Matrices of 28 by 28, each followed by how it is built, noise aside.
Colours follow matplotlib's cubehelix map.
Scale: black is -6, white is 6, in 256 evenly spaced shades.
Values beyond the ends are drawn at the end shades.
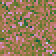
banded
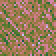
Toeplitz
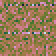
uneven rows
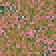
block diagonal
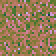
low rank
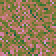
Toeplitz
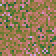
block diagonal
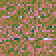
uneven rows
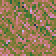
Toeplitz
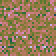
uneven rows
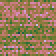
blocks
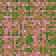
blocks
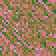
Toeplitz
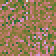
block diagonal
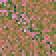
banded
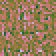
low rank
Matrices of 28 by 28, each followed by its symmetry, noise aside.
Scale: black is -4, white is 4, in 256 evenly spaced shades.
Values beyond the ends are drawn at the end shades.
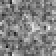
mirrored top to bottom.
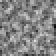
symmetric.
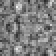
mirrored top to bottom.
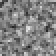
symmetric.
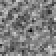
symmetric.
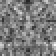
mirrored left to right.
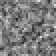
symmetric.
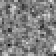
no symmetry.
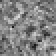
symmetric.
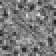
same after a half turn.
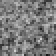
symmetric.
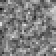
no symmetry.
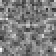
mirrored left to right.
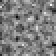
mirrored top to bottom.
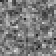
no symmetry.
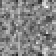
mirrored top to bottom.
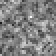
symmetric.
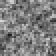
no symmetry.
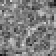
symmetric.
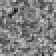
symmetric.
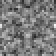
mirrored left to right.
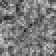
symmetric.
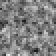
no symmetry.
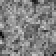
symmetric.
